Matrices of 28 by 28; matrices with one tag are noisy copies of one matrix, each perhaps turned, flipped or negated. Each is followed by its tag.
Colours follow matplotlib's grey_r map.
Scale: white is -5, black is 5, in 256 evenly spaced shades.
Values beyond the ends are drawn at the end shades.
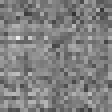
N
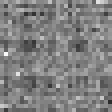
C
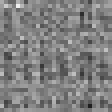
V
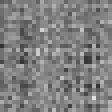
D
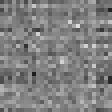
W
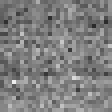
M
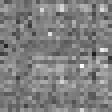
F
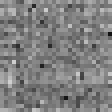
W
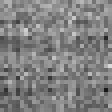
M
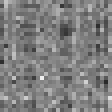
C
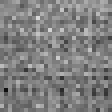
M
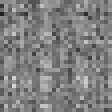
C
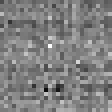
D
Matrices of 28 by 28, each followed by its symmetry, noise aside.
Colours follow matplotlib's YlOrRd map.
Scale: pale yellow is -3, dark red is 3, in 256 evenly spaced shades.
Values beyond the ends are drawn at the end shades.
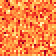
antisymmetric.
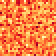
antisymmetric.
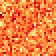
symmetric.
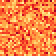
symmetric across the other diagonal.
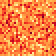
same after a half turn.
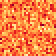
antisymmetric.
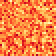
antisymmetric.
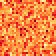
same after a half turn.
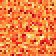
symmetric.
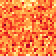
mirrored left to right.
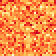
mirrored left to right.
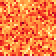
symmetric across the other diagonal.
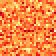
mirrored left to right.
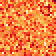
symmetric across the other diagonal.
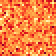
symmetric across the other diagonal.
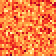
no symmetry.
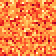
mirrored left to right.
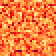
mirrored left to right.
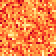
symmetric.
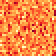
mirrored top to bottom.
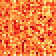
mirrored top to bottom.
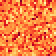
symmetric.
